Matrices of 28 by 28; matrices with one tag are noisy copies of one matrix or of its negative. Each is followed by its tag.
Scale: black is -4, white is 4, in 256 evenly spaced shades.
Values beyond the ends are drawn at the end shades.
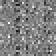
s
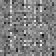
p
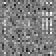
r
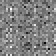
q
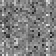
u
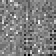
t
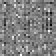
r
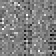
t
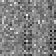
t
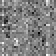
u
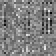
r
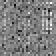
r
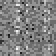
s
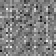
q
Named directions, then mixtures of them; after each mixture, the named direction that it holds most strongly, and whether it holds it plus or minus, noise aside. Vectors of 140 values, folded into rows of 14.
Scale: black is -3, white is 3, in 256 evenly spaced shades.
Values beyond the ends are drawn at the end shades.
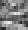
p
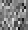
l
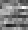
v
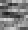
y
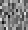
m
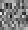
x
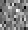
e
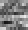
p, minus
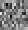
x, plus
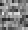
y, minus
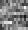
p, plus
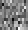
l, minus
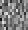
m, minus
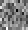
m, plus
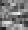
p, plus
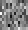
x, plus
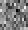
e, minus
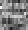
y, minus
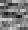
y, plus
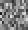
x, minus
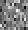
e, plus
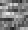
y, minus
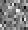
e, plus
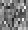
l, minus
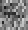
l, minus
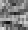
p, minus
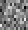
e, plus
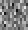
e, minus
